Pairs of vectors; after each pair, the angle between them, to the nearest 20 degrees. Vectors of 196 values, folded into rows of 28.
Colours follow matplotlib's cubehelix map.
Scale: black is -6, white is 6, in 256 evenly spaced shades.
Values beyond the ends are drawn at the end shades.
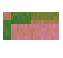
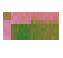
160 degrees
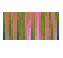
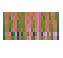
40 degrees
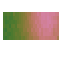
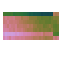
120 degrees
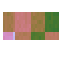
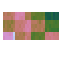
20 degrees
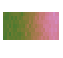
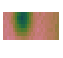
80 degrees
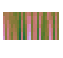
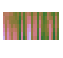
20 degrees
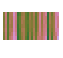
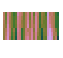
140 degrees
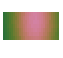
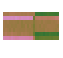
100 degrees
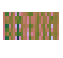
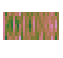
60 degrees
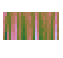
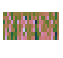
140 degrees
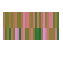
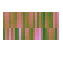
160 degrees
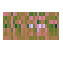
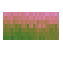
80 degrees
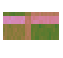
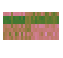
160 degrees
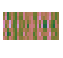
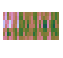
40 degrees
